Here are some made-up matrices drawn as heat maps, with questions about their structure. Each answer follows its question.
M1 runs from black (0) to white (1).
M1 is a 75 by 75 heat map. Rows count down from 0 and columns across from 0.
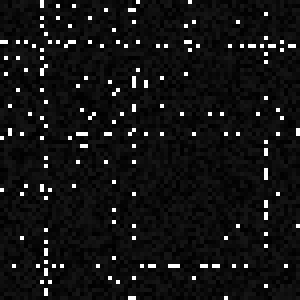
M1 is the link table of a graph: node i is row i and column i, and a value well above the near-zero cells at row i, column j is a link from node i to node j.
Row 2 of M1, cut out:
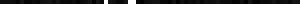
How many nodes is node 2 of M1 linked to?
3
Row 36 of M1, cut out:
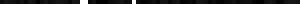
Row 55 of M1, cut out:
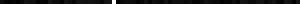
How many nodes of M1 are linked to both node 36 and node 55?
0
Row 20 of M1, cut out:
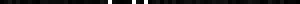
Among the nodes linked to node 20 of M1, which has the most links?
node 33
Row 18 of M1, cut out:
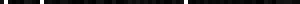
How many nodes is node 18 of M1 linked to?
3
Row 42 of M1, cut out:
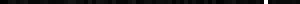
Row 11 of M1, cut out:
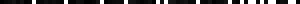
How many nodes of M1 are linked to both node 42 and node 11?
0
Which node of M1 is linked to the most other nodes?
node 66
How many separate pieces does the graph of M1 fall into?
5
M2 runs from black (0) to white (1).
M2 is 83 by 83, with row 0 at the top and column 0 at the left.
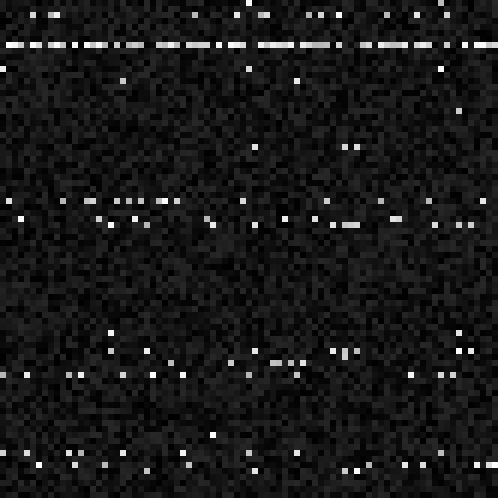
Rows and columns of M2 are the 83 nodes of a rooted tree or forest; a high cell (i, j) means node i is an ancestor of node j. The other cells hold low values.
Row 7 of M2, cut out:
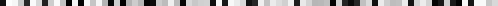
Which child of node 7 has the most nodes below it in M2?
33
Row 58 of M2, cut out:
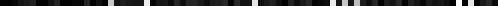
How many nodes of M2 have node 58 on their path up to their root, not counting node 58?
8
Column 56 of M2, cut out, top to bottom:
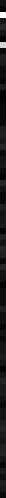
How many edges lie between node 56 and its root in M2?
2
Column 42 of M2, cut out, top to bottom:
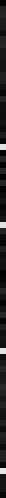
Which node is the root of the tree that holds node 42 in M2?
37
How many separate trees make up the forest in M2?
3
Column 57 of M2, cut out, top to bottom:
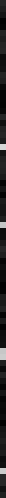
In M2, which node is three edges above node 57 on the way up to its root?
78
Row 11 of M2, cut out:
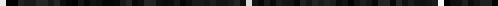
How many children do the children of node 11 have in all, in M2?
2
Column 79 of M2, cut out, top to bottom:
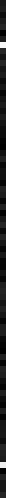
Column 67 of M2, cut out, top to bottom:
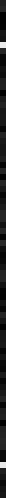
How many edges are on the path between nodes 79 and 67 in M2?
2
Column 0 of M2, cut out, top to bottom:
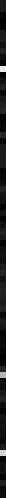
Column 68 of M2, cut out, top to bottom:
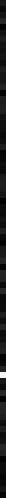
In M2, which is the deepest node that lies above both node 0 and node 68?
62
